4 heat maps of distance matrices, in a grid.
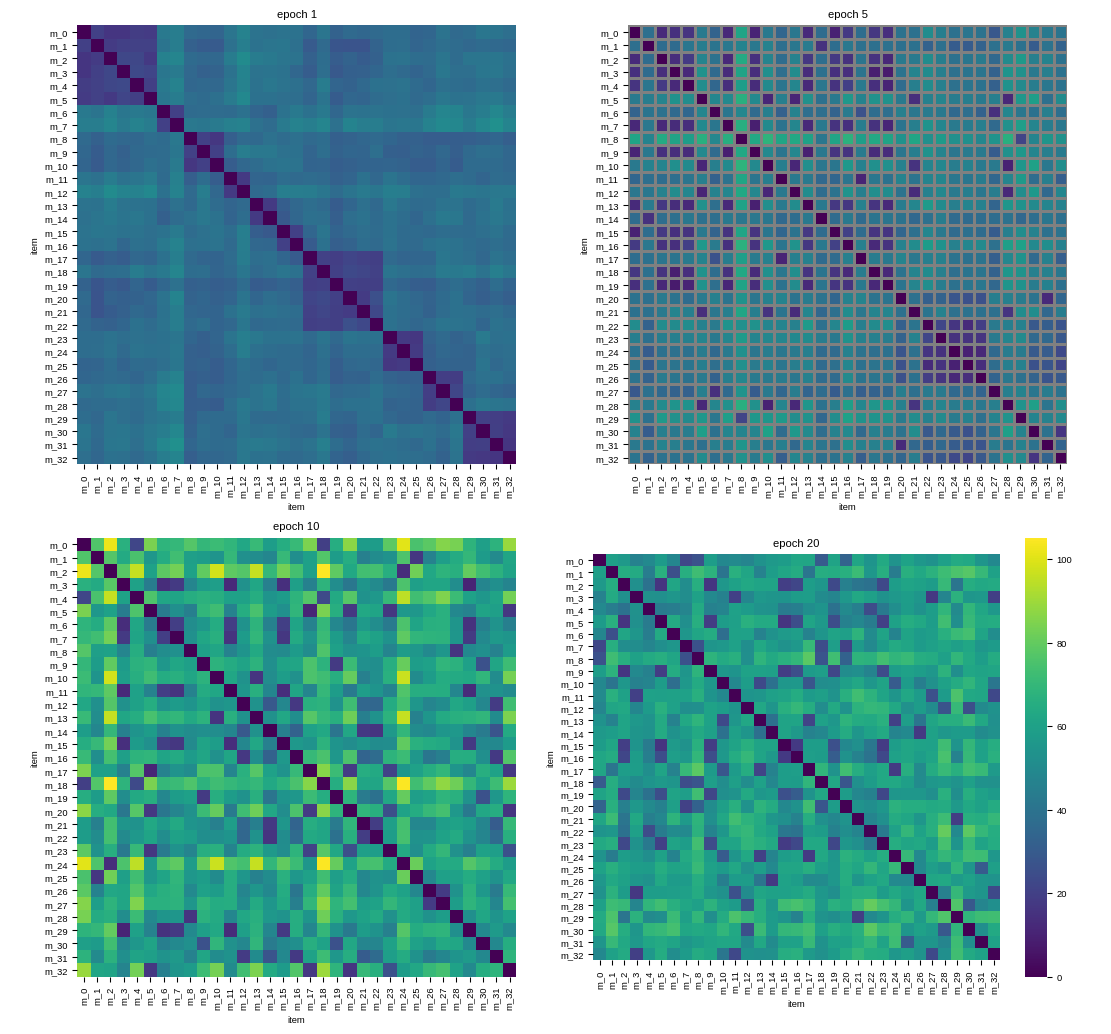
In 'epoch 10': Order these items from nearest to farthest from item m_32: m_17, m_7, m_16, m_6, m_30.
m_17, m_6, m_7, m_30, m_16
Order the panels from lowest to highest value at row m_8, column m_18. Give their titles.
epoch 20, epoch 1, epoch 5, epoch 10
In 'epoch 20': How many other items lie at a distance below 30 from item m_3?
3
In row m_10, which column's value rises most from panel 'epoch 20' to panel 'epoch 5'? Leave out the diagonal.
m_13
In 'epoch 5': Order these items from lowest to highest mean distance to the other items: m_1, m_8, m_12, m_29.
m_1, m_12, m_29, m_8
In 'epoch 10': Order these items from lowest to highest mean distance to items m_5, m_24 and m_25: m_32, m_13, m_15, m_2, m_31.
m_32, m_2, m_31, m_15, m_13
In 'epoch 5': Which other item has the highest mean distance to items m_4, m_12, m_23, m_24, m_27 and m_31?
m_8
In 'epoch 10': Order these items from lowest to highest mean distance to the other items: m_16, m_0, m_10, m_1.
m_16, m_1, m_10, m_0
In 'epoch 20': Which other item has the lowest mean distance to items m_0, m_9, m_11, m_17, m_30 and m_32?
m_3
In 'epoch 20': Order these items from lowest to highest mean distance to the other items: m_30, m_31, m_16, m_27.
m_16, m_27, m_31, m_30
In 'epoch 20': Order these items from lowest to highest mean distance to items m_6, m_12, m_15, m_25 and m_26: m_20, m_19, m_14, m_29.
m_14, m_19, m_20, m_29
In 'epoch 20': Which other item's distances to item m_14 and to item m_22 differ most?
m_26
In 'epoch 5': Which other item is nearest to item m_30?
m_32
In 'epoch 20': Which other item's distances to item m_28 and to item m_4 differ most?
m_22
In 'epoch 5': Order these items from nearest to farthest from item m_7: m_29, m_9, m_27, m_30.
m_9, m_27, m_30, m_29
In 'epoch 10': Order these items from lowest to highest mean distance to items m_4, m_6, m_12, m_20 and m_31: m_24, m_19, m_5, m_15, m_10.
m_15, m_5, m_19, m_10, m_24
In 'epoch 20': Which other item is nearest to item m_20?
m_7
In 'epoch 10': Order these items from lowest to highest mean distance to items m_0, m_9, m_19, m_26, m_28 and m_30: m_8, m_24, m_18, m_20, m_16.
m_8, m_16, m_18, m_20, m_24
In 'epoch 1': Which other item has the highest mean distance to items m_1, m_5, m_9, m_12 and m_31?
m_7
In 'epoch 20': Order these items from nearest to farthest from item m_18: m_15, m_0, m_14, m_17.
m_0, m_14, m_15, m_17
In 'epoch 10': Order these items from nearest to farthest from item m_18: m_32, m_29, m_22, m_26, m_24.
m_22, m_29, m_26, m_32, m_24
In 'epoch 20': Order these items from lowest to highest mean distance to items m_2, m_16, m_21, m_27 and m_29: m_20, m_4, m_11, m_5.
m_5, m_4, m_20, m_11
